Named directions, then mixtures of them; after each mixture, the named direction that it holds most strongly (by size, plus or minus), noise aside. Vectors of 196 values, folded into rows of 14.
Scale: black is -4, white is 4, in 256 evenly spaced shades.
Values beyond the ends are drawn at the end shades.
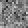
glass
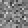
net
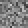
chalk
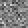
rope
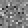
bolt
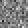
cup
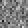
cup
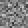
chalk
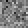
glass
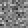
rope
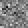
bolt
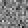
cup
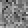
glass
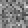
glass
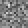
net
